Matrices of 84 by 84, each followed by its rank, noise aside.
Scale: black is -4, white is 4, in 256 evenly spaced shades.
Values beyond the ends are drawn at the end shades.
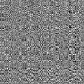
six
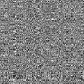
seven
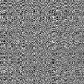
six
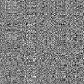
seven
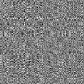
seven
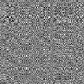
six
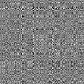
five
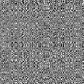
four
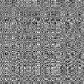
four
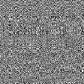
seven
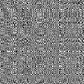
five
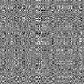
five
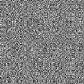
seven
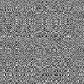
five
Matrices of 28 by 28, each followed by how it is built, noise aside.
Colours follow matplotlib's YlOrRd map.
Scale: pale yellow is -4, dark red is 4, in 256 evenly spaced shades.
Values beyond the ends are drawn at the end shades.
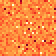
sparse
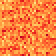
repeating rows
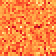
low rank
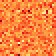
low rank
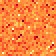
sparse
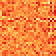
low rank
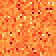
sparse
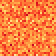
repeating columns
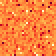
sparse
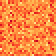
repeating rows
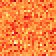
low rank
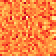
low rank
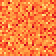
repeating rows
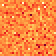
sparse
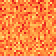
repeating columns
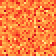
repeating rows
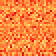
repeating columns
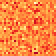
low rank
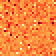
sparse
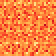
repeating columns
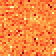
sparse
